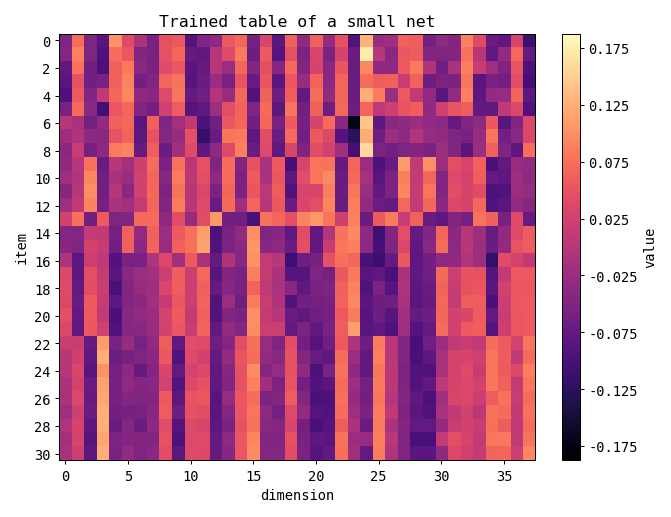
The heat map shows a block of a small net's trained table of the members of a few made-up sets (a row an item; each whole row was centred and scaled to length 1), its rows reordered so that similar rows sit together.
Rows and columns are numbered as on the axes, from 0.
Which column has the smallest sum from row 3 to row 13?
35
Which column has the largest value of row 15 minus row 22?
9
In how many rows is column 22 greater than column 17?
25
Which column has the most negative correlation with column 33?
5
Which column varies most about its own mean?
24
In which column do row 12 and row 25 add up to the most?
15
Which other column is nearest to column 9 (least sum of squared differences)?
27
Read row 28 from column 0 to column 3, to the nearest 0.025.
0 0.025 -0.075 0.125
